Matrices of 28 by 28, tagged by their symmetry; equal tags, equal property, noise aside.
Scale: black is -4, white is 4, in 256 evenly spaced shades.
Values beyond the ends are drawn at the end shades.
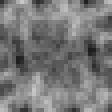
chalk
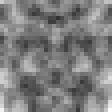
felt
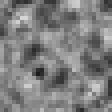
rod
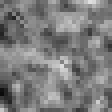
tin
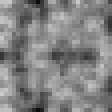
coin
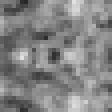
coin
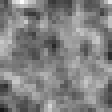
tin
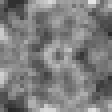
coin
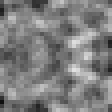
coin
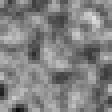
rod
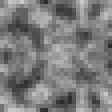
coin
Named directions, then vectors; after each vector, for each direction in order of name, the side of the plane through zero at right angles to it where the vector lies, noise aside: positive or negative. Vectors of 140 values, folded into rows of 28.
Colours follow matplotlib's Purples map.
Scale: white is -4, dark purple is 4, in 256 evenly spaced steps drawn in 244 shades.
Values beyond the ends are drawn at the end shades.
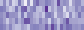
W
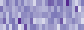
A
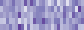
negative, negative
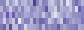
negative, positive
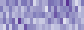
positive, negative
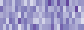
positive, positive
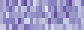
positive, negative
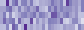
positive, negative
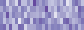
negative, positive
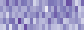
positive, negative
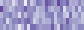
positive, positive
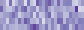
positive, positive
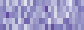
negative, positive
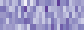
positive, positive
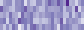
positive, positive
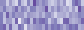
negative, positive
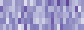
positive, positive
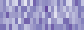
negative, positive
